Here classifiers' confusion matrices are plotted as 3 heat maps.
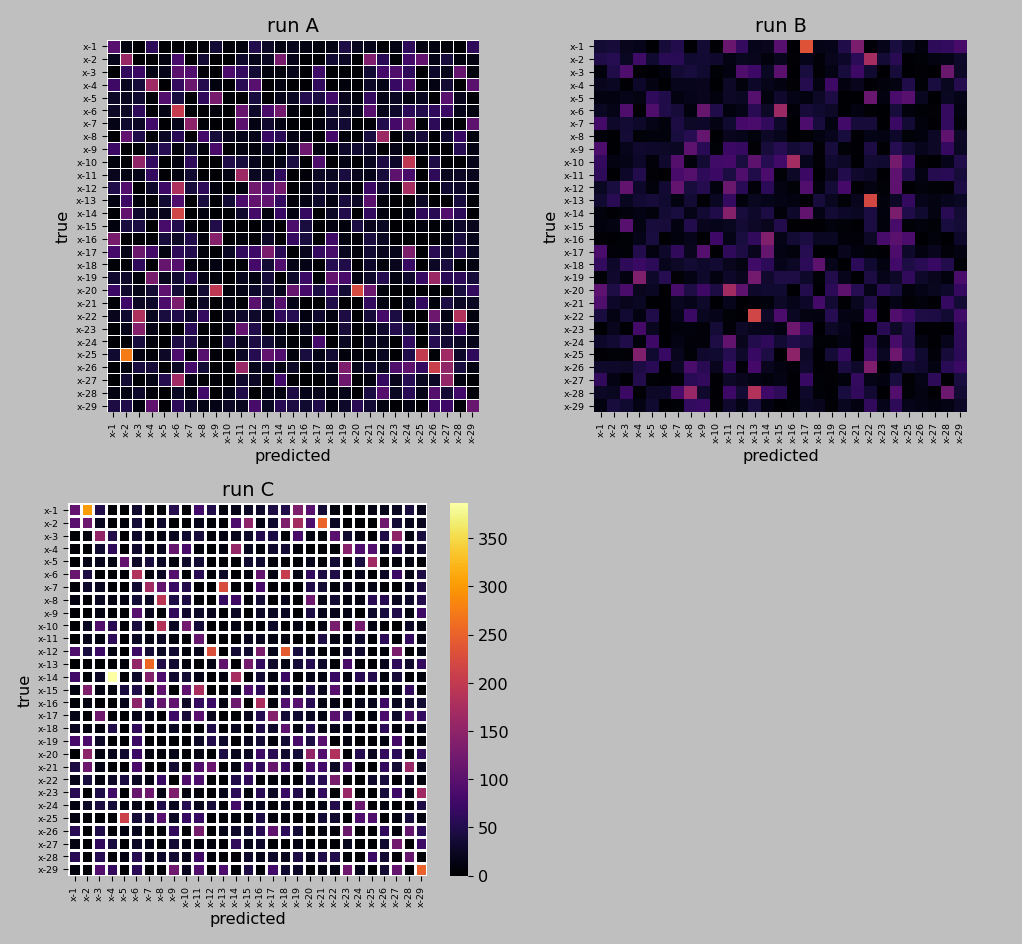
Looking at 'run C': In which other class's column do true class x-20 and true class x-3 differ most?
x-2
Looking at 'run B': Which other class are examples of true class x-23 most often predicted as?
x-16
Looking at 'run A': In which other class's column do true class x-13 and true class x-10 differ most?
x-24
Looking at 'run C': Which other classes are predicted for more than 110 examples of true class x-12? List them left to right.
x-16, x-18, x-27
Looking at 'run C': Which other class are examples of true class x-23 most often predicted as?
x-29
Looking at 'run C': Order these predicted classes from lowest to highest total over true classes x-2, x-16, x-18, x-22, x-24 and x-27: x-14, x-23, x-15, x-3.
x-23, x-3, x-15, x-14
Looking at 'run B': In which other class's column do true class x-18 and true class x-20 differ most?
x-11
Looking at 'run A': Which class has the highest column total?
x-6
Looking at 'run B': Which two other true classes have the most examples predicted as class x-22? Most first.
x-13, x-2
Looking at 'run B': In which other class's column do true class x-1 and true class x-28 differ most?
x-17
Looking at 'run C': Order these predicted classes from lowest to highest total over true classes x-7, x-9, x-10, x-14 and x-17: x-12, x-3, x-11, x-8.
x-12, x-11, x-3, x-8
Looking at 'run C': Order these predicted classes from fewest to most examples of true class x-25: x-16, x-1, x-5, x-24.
x-1, x-16, x-24, x-5
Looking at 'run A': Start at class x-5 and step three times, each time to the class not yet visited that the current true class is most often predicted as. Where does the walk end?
x-1
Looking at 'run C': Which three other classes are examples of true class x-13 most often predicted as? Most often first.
x-7, x-6, x-15
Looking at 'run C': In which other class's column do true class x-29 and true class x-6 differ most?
x-18
